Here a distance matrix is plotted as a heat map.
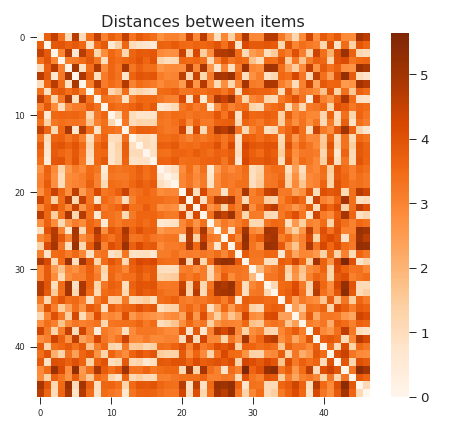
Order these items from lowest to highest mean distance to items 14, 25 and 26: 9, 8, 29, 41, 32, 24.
24, 9, 41, 8, 32, 29
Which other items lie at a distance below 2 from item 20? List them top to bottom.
22, 26, 39, 43
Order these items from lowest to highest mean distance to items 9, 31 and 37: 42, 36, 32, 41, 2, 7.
41, 36, 2, 32, 7, 42
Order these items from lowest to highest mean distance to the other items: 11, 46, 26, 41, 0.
11, 41, 46, 0, 26
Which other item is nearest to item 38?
8
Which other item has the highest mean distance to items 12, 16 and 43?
27
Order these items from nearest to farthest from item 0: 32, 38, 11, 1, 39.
39, 11, 1, 38, 32
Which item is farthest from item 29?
43
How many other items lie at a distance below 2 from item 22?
4
